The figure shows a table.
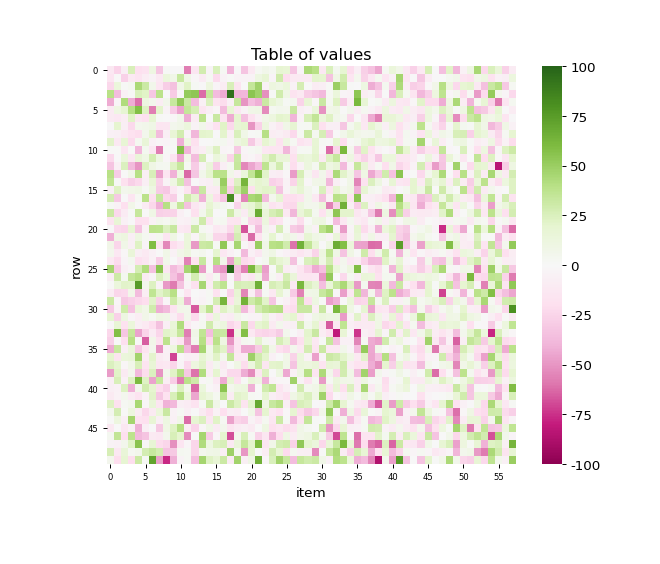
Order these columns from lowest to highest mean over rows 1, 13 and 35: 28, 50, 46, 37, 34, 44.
37, 44, 46, 34, 28, 50
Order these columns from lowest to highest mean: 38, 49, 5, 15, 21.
38, 49, 5, 15, 21
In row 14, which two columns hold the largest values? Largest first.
19, 16
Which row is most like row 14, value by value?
29
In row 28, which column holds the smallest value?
47
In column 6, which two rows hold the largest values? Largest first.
49, 22
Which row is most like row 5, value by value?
39
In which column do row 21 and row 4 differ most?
4
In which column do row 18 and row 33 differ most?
32
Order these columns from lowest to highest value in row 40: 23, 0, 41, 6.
0, 41, 6, 23
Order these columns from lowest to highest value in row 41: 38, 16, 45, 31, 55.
55, 31, 45, 38, 16
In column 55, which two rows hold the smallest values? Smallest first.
12, 4
